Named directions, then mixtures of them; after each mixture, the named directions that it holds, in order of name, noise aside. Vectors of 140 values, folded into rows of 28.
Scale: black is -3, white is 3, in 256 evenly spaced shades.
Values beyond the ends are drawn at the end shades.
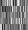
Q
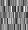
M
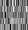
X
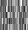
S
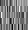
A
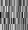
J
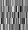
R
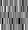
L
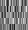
J, M, X.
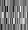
J, R.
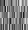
A, J, S.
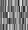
S.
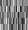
A, L, R.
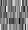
L, S.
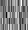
S.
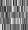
Q, X.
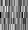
J.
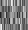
J, Q, R.
